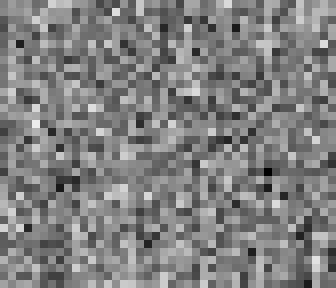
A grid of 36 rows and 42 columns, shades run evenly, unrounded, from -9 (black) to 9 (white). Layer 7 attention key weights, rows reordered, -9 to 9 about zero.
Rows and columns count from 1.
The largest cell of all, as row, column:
16, 5
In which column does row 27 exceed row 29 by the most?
39
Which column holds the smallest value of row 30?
38
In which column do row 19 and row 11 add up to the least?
13
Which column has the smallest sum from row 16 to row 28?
34
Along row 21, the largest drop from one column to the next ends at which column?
41
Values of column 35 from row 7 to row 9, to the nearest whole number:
-5 -2 -3
